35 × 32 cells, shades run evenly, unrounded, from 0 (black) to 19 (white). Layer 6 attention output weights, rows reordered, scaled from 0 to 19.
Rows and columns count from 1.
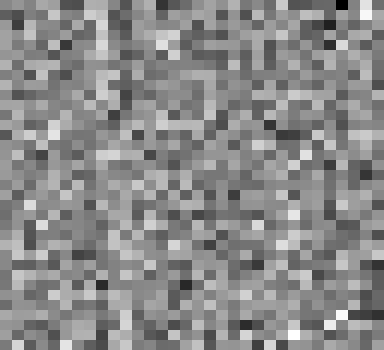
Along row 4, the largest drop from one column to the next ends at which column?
16
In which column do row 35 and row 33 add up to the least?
22
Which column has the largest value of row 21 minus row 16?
3
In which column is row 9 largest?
9
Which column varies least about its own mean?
1
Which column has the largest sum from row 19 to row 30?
11
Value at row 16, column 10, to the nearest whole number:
16
